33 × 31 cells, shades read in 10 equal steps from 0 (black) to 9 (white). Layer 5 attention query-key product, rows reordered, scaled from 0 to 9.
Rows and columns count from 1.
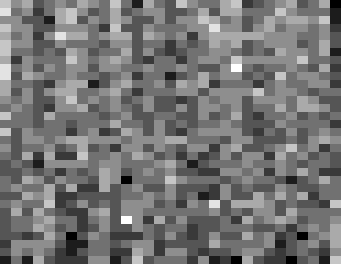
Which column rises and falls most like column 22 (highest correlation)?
1
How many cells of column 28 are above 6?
1
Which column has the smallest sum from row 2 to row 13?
31
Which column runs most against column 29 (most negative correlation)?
5
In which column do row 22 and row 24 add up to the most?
10
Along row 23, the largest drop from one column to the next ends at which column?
12
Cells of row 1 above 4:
15
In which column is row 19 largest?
27
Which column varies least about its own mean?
29
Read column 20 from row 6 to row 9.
6 5 5 3
